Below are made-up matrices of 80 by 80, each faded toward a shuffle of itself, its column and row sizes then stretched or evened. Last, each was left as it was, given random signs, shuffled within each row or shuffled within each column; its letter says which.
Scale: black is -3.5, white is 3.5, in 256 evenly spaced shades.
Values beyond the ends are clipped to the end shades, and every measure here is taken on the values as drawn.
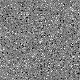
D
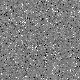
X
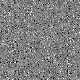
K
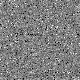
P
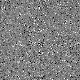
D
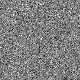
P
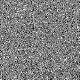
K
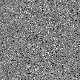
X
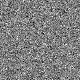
P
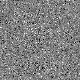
D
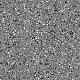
D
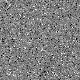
P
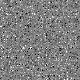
K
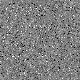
P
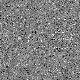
D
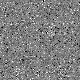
P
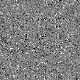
K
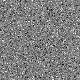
D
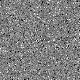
D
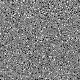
P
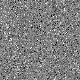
D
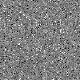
K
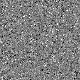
D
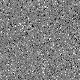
X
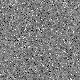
X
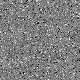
P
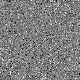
D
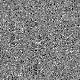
K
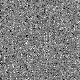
X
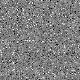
K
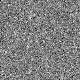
P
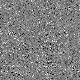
D
